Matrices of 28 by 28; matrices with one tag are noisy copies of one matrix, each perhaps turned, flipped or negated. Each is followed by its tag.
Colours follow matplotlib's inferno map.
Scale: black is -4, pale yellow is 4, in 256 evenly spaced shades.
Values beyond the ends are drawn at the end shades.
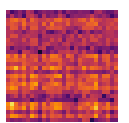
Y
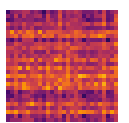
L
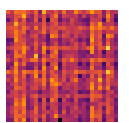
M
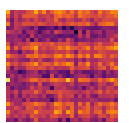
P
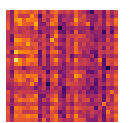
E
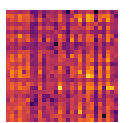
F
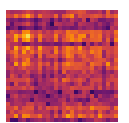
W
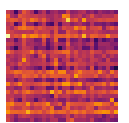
M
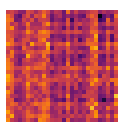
Y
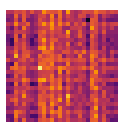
L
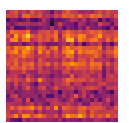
W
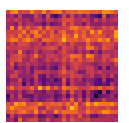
W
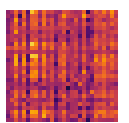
F
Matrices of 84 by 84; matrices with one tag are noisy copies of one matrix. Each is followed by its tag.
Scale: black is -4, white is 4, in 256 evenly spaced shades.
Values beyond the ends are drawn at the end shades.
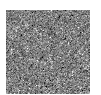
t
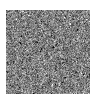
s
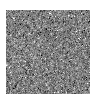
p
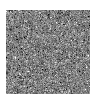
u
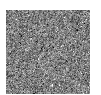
s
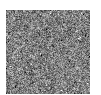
p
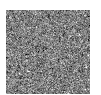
u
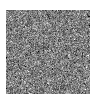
u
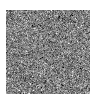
t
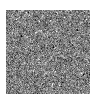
s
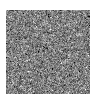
u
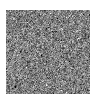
p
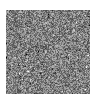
u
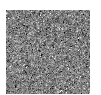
p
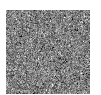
s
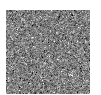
t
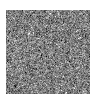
p
